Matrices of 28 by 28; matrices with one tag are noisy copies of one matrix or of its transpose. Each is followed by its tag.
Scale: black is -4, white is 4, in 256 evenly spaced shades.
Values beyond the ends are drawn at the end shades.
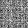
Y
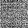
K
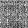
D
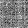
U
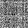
U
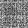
U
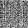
K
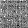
D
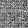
Y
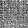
K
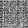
K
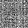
U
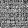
Y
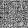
K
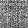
D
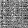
D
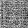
D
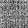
D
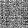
D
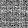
Y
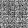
U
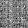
Y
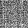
K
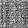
D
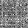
U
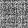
U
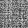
Y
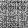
D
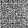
K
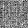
K
